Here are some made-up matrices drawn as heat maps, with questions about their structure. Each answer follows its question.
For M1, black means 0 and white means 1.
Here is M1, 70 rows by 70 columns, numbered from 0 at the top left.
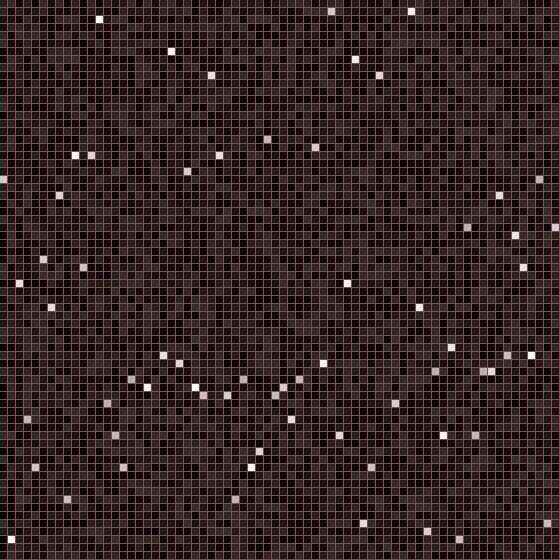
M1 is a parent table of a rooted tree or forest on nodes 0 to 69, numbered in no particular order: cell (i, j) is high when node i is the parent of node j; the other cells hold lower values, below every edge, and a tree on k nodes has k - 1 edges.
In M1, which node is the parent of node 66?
44
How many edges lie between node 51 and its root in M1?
7
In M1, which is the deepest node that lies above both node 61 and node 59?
46
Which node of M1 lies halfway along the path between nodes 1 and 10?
45
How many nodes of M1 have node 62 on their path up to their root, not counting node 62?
3
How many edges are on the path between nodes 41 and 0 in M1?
4
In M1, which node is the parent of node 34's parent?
50
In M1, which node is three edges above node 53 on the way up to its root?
7
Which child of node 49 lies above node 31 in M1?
28
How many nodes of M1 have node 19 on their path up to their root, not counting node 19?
8
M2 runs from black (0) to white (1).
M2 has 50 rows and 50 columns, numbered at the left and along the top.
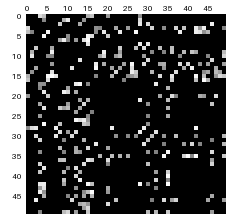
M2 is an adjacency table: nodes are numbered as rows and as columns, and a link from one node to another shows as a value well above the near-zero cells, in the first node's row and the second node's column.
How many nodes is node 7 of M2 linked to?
3
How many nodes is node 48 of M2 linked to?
2
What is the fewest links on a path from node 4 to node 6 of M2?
3
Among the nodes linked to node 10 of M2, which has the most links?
node 49
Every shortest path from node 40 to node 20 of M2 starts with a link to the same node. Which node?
node 12
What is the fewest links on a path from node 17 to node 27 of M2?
2
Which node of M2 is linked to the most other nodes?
node 15
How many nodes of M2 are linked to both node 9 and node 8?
3
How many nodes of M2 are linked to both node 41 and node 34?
4
